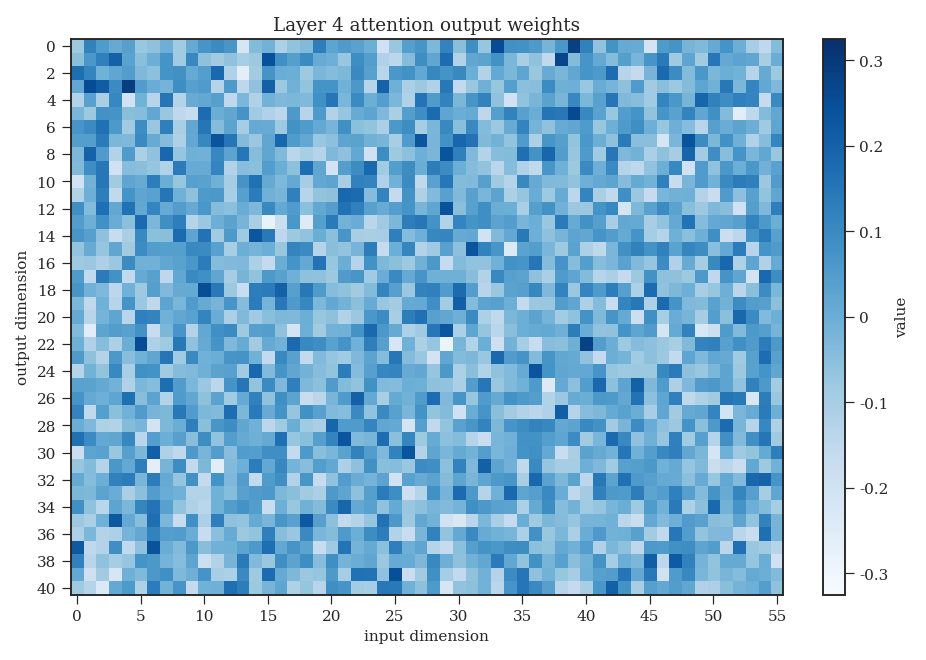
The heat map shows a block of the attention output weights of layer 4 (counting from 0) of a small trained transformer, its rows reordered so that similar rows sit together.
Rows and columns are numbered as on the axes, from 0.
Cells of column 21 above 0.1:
6
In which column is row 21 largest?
29
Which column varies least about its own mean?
55
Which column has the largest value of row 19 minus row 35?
30
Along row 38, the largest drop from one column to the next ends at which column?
46
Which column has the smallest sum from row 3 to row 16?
45
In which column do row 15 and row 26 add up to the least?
53
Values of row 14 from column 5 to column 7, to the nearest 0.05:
0.1 -0.05 -0.05
